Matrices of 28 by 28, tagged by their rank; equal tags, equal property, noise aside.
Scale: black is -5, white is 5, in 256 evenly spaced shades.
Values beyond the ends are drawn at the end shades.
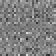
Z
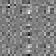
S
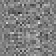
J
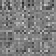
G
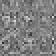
G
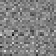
G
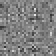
J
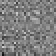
J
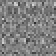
G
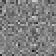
J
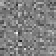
G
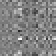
Z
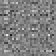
G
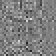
G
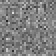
J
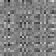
S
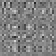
S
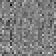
J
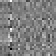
S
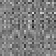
Z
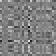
S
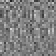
Z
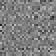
J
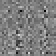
Z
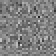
J
